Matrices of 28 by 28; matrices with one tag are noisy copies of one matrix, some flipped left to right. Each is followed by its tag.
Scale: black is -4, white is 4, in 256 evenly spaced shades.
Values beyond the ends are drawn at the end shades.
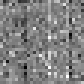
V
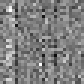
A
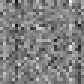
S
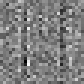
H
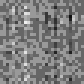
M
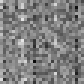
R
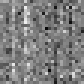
M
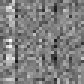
A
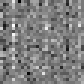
S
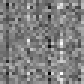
R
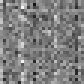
R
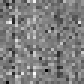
V
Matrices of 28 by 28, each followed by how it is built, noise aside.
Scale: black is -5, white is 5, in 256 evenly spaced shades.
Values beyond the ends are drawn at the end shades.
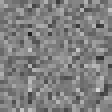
low rank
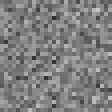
repeating rows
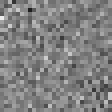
block diagonal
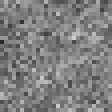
smooth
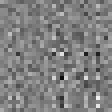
low rank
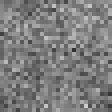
smooth
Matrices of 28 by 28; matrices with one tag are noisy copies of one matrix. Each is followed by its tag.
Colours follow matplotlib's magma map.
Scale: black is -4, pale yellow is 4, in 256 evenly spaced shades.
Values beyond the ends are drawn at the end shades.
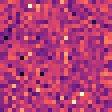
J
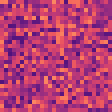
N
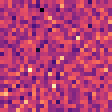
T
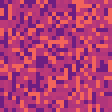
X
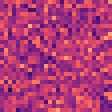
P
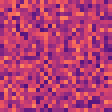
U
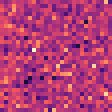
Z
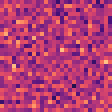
Z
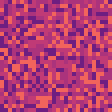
X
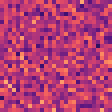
U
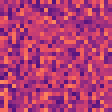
T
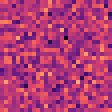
T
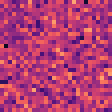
N
